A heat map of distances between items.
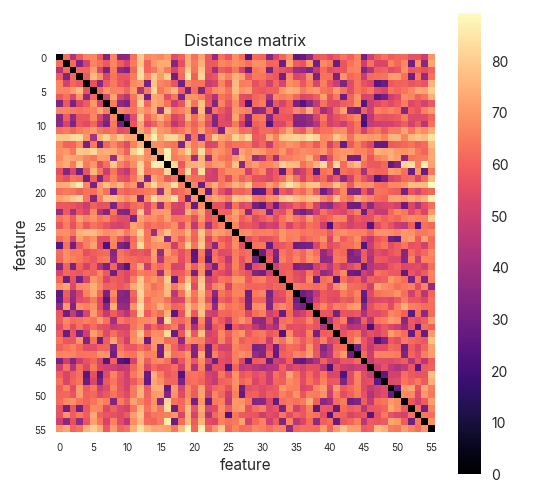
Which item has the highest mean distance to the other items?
12
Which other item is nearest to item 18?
47
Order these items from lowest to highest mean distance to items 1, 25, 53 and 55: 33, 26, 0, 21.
33, 0, 26, 21
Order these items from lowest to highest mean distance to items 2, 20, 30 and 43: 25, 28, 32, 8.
32, 8, 25, 28
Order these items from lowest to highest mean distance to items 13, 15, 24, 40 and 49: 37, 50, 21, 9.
50, 9, 37, 21
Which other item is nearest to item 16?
49
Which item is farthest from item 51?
16
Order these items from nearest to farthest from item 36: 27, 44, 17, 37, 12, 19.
37, 17, 27, 44, 19, 12
